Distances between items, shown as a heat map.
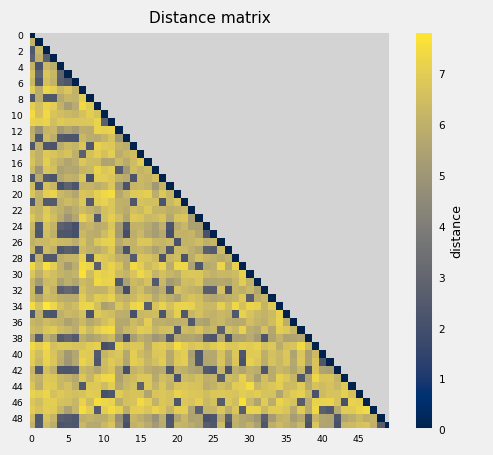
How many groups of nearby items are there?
10
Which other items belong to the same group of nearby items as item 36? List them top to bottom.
22
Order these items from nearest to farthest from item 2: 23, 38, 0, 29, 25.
0, 38, 25, 23, 29
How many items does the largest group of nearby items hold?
14
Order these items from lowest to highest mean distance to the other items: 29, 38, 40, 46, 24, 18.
38, 24, 18, 40, 29, 46
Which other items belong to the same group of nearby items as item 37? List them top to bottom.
20, 26, 43, 46
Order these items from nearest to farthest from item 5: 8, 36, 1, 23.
1, 23, 36, 8
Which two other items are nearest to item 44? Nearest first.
7, 15
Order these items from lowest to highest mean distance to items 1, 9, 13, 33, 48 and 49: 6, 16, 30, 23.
6, 23, 30, 16
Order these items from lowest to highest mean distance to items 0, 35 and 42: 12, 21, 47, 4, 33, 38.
21, 38, 4, 12, 33, 47
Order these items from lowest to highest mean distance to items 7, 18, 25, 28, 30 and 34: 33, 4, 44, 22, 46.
4, 33, 44, 22, 46
